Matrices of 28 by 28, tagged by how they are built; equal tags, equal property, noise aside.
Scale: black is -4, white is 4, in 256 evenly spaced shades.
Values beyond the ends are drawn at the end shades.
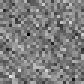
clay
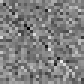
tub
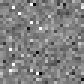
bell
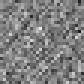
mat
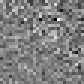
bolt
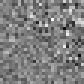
bolt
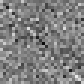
tub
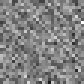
clay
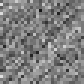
mat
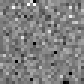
bell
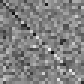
tub
